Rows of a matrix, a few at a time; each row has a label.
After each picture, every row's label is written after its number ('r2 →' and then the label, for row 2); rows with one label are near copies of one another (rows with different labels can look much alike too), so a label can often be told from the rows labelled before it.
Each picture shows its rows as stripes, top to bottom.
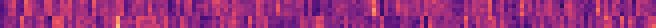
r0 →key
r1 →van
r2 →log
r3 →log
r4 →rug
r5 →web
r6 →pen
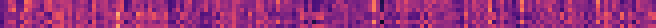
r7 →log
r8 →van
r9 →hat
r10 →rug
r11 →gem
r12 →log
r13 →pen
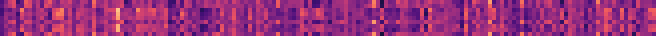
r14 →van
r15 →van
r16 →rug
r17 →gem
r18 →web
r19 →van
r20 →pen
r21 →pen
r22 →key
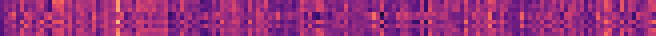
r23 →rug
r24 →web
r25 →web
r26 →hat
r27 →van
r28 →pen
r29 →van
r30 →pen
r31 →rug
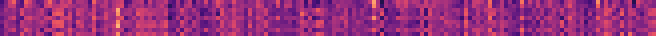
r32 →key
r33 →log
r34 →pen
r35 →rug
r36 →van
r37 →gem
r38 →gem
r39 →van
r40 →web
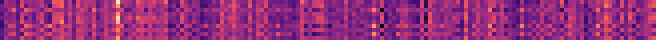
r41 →gem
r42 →web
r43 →hat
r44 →pen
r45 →web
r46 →pen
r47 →van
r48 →pen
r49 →log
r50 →pen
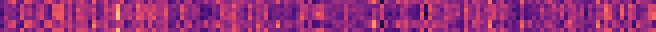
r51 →key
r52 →web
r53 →rug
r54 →gem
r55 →web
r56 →key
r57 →key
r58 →web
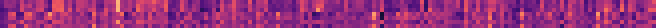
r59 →gem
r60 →gem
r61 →rug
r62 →log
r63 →key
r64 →rug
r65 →hat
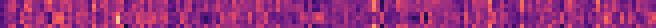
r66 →log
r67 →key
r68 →van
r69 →web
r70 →gem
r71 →rug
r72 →van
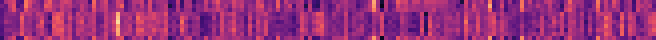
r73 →key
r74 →hat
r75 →hat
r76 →gem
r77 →rug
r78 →pen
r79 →rug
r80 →gem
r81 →rug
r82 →van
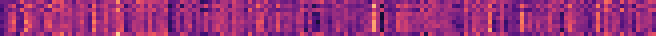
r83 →rug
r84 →log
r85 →rug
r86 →hat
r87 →hat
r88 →hat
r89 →log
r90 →hat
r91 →gem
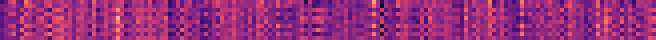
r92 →hat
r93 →log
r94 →web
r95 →hat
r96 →pen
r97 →rug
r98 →log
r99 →web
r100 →log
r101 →gem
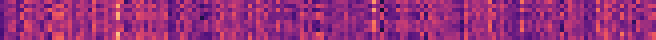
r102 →van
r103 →web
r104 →log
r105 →gem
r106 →rug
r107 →key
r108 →van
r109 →van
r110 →gem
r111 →gem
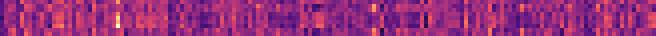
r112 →pen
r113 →log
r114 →key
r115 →pen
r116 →pen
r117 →pen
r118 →gem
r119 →hat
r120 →van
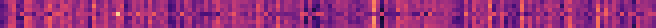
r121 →key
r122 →van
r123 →log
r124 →web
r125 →log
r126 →log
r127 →key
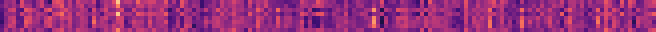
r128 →web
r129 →pen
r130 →log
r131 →gem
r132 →log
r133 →key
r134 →key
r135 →web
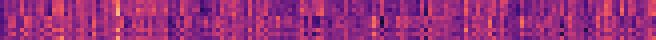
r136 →web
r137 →web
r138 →rug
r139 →web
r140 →log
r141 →hat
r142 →van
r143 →pen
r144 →hat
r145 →gem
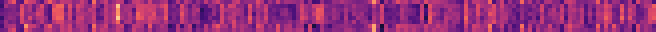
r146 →key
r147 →pen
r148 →rug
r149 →rug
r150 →gem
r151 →pen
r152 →key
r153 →key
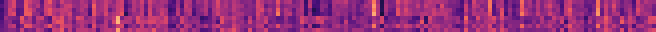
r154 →van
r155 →van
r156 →log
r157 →log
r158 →pen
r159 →gem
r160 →log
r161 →web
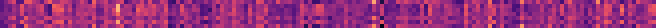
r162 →log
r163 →rug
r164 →rug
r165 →web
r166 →hat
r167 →rug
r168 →hat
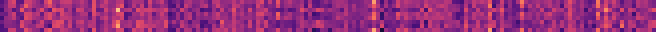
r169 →log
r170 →van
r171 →pen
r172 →log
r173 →log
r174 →pen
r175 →rug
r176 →hat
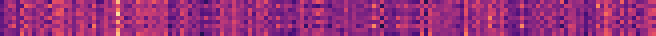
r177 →gem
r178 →log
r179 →web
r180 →pen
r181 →van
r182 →web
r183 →hat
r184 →pen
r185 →pen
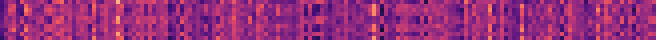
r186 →gem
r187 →hat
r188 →key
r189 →key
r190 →web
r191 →web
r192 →key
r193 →hat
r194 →gem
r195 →van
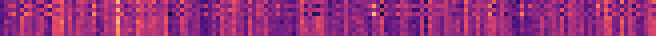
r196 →web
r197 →key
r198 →web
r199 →hat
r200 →rug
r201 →gem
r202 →rug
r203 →gem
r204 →rug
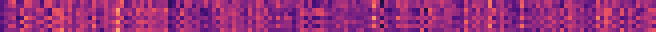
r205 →van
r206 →van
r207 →rug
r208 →web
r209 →log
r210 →rug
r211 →hat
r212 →gem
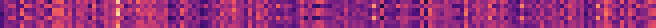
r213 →web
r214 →log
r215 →web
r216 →pen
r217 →log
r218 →rug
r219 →pen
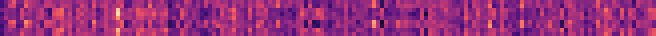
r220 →hat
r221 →hat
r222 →web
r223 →gem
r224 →web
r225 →hat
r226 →van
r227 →gem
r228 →rug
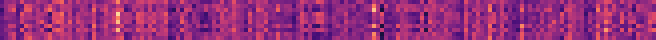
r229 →gem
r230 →key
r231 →van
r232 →gem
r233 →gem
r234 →rug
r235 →hat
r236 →web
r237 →log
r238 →van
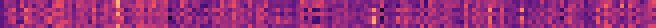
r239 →gem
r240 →web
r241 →hat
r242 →pen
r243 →hat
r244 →log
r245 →rug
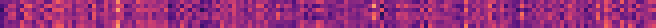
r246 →rug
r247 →log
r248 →pen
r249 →hat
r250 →log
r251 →rug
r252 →pen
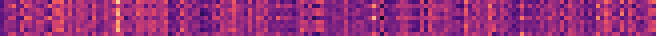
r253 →gem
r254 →key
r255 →web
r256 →rug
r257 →log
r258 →gem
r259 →rug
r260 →web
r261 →hat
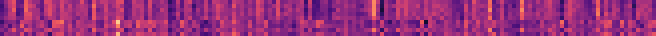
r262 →hat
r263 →key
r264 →hat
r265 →log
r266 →van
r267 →gem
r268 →rug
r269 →hat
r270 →web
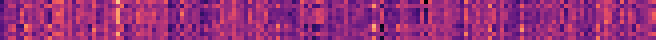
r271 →gem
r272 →van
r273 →gem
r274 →web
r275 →web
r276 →rug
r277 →log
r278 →hat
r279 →pen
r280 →log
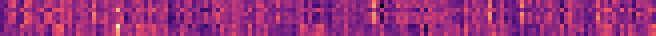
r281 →key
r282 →hat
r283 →rug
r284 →key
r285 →van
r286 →van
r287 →gem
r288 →gem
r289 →web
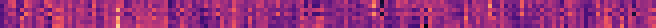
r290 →hat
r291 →key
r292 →web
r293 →key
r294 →rug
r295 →pen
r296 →gem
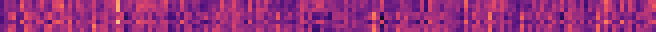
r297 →pen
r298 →pen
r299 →pen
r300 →van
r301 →van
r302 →rug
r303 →key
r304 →key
